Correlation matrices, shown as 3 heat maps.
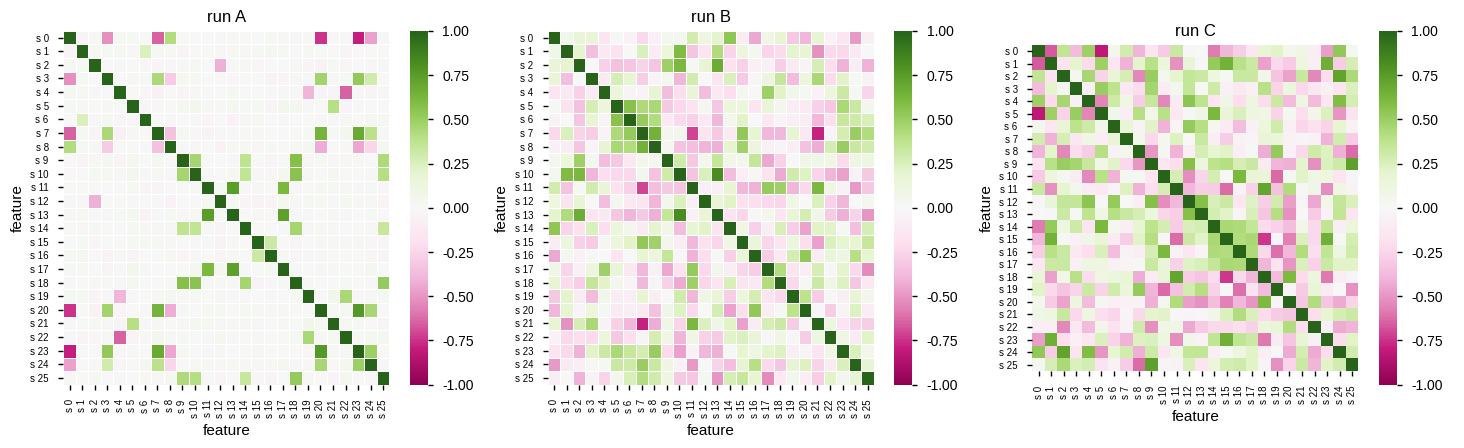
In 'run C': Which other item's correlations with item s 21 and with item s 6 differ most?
s 16
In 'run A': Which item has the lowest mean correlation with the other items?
s 0
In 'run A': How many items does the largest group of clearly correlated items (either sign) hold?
7
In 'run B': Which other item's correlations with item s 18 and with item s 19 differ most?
s 11
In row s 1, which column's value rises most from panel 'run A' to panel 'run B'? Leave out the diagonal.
s 10
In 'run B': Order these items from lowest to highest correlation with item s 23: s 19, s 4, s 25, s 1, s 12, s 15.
s 12, s 1, s 19, s 25, s 15, s 4
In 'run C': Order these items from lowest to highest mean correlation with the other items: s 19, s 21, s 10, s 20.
s 20, s 19, s 10, s 21
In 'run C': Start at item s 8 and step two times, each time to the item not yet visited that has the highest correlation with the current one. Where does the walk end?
s 13
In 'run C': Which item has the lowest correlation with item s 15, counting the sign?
s 18
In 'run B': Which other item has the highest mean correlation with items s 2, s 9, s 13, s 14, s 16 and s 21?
s 10
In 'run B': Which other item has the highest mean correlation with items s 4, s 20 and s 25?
s 16
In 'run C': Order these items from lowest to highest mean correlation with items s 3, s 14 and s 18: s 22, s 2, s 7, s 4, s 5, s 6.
s 4, s 22, s 7, s 2, s 6, s 5
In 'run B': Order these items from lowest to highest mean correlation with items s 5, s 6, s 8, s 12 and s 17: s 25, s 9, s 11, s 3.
s 9, s 11, s 25, s 3
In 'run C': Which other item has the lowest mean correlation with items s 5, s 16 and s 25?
s 19
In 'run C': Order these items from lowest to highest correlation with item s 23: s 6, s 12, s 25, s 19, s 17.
s 6, s 19, s 12, s 25, s 17
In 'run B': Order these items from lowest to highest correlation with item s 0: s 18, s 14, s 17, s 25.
s 25, s 17, s 18, s 14
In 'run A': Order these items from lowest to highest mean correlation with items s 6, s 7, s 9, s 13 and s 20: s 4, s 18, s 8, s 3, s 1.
s 8, s 4, s 1, s 18, s 3
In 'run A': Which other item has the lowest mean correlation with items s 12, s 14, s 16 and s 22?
s 4
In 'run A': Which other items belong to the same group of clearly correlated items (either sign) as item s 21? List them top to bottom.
s 5
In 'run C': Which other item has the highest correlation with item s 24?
s 2
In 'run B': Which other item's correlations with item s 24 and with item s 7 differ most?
s 21
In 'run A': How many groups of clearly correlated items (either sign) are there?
8
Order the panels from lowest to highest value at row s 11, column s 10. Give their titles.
run B, run A, run C
